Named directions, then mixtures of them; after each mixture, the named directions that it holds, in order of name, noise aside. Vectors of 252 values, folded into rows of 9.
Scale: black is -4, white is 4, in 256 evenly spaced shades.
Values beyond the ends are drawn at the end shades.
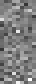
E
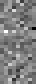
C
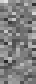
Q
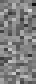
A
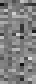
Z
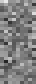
Q.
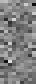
A, Q.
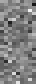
A, E, Q.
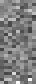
E, Q.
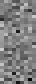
E.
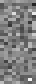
E, Q, Z.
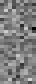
C, Z.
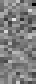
A, C, Q.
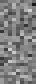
A.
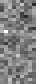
C, Q.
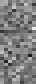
A, C, Q.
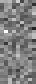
C, Q.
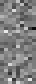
C, E.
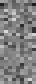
C, Q, Z.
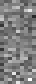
A, E.
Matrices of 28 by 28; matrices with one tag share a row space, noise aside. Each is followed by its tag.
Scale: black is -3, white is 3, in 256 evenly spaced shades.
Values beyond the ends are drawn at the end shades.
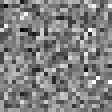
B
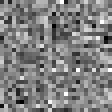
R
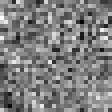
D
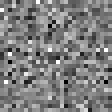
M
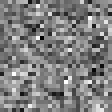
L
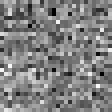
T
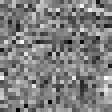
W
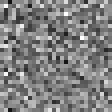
M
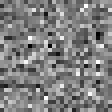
T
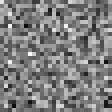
M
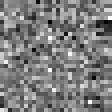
W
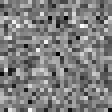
M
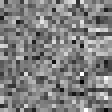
W
